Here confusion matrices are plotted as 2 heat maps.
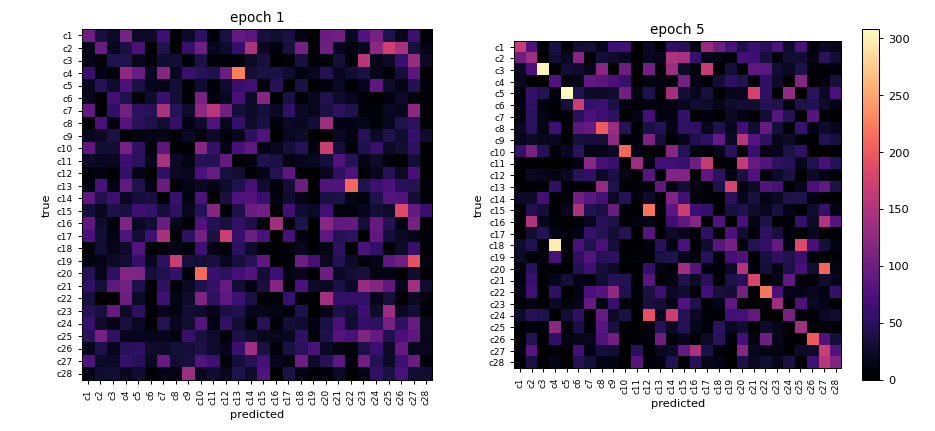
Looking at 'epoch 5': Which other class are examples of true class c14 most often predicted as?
c6
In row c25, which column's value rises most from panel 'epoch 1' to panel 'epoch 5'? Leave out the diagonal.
c4
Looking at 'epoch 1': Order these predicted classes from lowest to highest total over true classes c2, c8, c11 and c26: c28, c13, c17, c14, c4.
c28, c17, c13, c4, c14
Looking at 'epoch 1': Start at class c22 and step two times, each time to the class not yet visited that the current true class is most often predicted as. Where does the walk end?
c10
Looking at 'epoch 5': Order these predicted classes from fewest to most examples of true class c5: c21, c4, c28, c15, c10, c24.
c4, c15, c28, c10, c24, c21
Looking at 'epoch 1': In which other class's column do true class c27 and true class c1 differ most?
c18
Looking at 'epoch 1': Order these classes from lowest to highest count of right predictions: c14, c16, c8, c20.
c8, c14, c20, c16
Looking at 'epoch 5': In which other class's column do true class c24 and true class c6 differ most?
c12
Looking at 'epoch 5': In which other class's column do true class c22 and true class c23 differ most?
c20
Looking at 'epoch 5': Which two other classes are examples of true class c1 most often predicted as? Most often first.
c17, c18
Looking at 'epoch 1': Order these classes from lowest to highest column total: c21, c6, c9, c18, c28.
c28, c6, c9, c18, c21
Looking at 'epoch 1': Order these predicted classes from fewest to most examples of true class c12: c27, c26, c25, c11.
c26, c25, c27, c11
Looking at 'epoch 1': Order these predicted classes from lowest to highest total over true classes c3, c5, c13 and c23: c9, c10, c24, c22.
c9, c10, c24, c22
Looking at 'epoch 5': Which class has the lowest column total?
c11
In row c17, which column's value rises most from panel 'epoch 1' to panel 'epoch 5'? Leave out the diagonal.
c19
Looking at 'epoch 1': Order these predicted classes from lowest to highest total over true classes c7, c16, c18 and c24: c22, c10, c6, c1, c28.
c28, c6, c22, c1, c10
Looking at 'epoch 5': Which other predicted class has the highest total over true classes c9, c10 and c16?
c2
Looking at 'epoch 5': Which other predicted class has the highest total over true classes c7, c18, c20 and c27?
c15
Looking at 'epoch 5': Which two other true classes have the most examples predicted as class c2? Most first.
c16, c10
